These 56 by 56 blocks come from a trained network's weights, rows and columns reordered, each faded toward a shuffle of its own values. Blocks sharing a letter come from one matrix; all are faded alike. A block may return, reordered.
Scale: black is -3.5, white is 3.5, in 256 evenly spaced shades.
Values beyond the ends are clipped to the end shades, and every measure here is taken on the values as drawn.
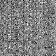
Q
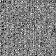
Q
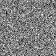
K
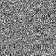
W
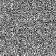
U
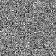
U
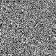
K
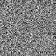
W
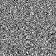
W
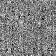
Q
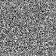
K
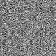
W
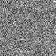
W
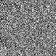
W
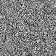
K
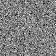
K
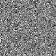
U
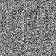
W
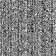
Q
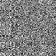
U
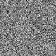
U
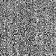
Q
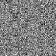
U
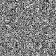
U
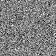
K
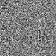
W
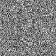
U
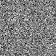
K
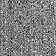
Q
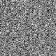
W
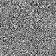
U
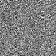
W
